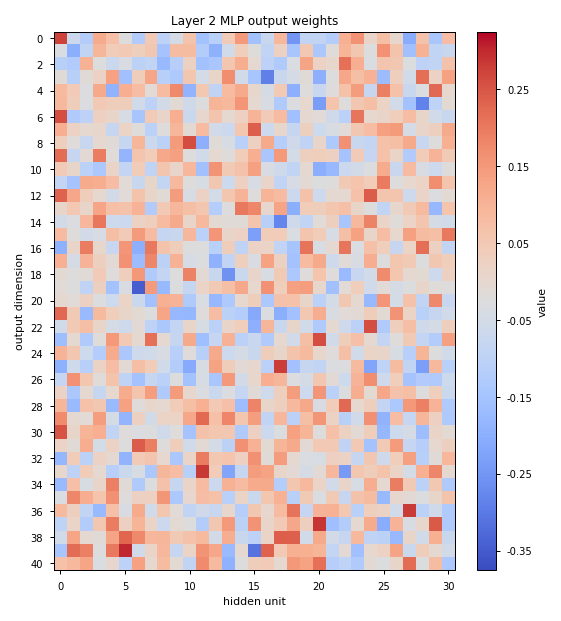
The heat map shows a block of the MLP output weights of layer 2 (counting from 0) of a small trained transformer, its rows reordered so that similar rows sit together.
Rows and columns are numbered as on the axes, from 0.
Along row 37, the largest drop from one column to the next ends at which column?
21
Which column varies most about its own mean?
0
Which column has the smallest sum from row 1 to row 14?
18
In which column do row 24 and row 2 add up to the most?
22
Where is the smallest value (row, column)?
19, 6
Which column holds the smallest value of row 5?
28
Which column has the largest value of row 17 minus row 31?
24
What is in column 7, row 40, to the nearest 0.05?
0
